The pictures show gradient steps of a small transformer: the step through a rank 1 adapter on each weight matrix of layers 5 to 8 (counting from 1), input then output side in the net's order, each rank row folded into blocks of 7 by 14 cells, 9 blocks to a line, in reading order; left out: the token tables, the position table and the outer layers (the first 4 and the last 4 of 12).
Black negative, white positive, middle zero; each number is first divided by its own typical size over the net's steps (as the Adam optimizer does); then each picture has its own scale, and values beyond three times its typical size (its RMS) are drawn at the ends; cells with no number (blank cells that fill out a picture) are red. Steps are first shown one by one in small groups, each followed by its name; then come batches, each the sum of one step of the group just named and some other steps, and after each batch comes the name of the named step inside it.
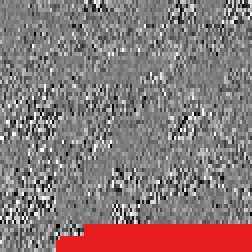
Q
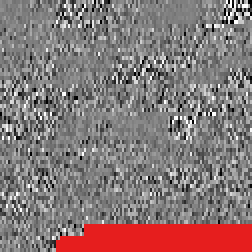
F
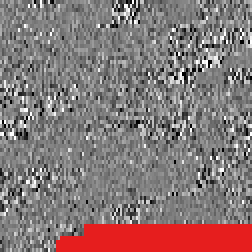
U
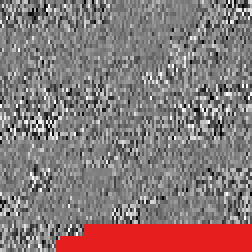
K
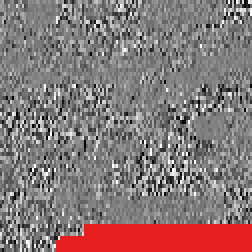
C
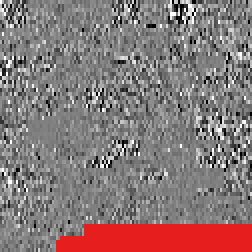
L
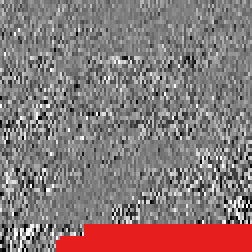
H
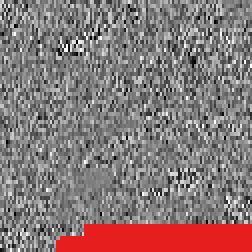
H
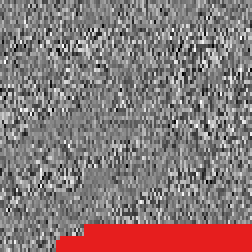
U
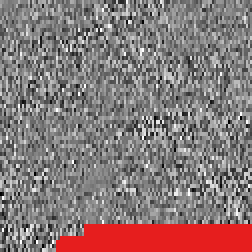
H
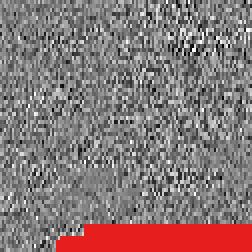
C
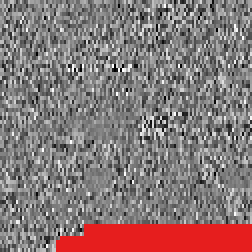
Q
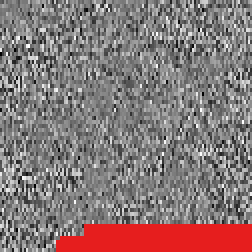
Q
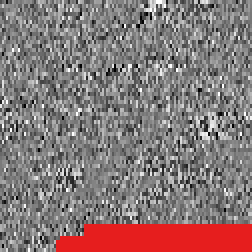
K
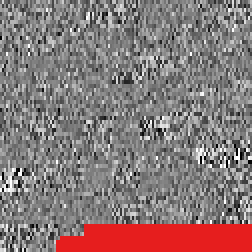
Q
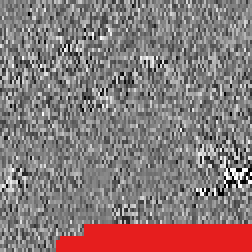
L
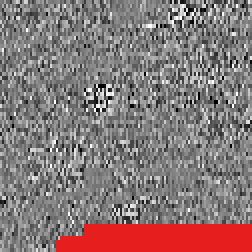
K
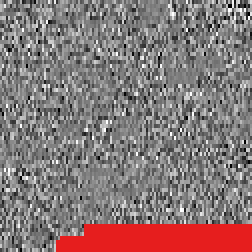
Q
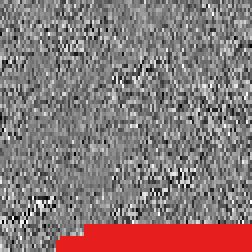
F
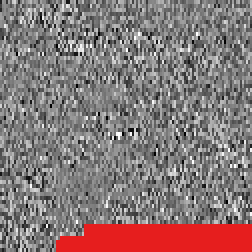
H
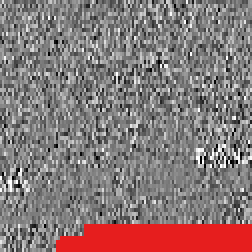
L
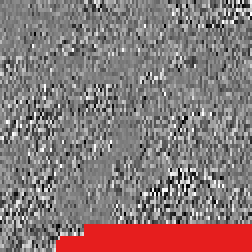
Q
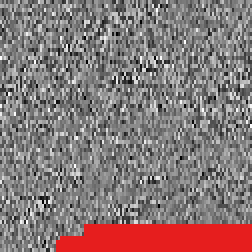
K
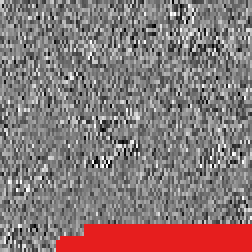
L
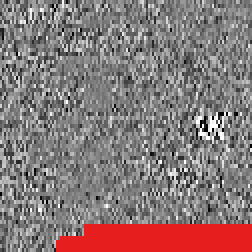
H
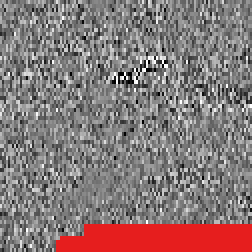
H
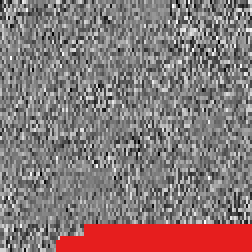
K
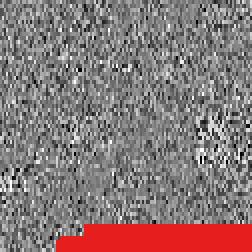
Q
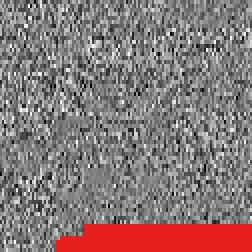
U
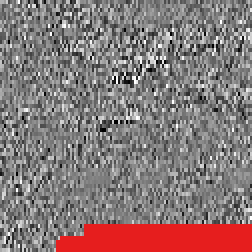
U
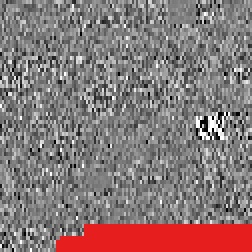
H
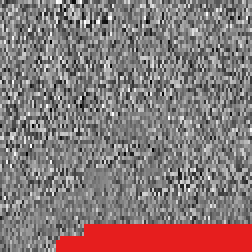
H
